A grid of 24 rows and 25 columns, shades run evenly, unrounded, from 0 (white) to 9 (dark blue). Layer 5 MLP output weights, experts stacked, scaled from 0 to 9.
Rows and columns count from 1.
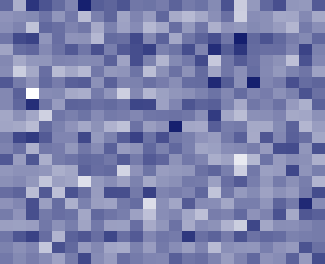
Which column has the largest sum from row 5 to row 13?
11
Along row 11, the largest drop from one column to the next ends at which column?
18
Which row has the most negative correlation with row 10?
9
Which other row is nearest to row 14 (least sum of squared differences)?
24
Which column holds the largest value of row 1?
7
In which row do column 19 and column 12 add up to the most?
5
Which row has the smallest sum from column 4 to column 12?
17
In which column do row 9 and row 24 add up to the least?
3
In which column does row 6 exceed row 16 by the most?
19
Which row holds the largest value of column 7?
1
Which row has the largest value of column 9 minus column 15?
2
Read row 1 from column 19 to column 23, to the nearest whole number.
2 4 6 7 4
